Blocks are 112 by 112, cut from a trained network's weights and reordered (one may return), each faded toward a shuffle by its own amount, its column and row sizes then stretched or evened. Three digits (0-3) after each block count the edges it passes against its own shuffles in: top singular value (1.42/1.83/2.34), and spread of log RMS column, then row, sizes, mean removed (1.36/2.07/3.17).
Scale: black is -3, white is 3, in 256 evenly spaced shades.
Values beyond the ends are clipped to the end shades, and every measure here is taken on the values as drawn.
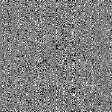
0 3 2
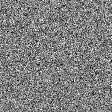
0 0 1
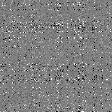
0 2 2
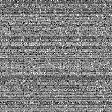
3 0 1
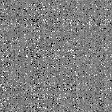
0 2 2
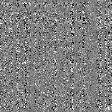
0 3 2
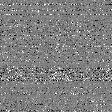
0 0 3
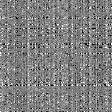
3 2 3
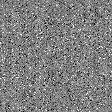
0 0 1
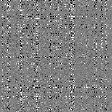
1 3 3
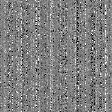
2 3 0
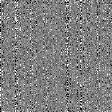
1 3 1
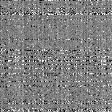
2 0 3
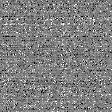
1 1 2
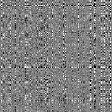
3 3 2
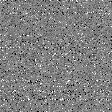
0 0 2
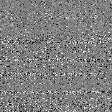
0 0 3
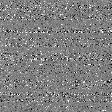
0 0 3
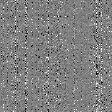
1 3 0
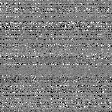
2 1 3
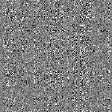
0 3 2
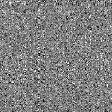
2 2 1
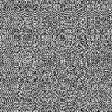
3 1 1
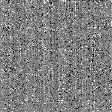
1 1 1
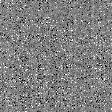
0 1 2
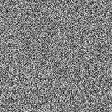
2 0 0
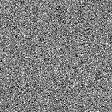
1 0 0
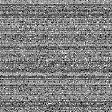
3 1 1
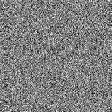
2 0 0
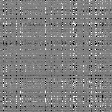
3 3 3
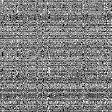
3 2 0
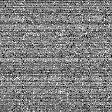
3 1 1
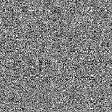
2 1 2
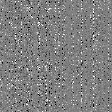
0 3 1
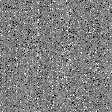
0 1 0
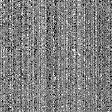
3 2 2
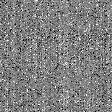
1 0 1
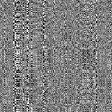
3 3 0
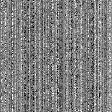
3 3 0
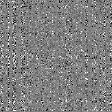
0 3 2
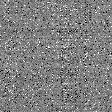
0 1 0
